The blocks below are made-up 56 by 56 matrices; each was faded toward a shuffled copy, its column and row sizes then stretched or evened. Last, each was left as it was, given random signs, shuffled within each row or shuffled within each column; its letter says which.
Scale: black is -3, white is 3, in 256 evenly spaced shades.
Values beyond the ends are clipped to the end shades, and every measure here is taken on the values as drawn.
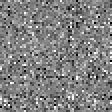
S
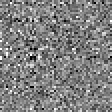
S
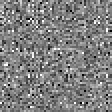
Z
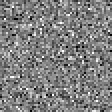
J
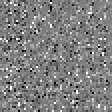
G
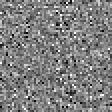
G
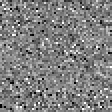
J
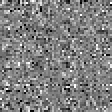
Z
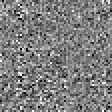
S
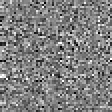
Z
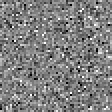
G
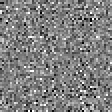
S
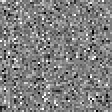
G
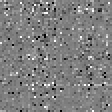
S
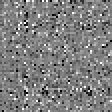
S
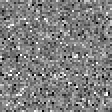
J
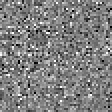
S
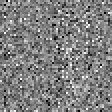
G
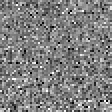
J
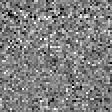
J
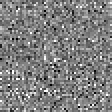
Z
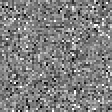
G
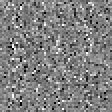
G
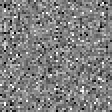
G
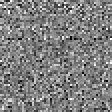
Z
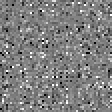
Z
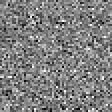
J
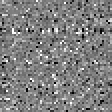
Z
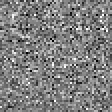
Z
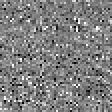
Z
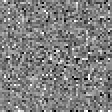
S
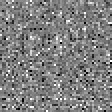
Z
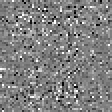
S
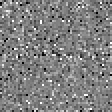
J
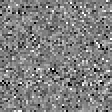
J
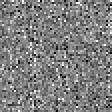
G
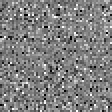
Z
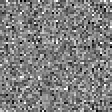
S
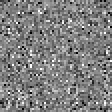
Z
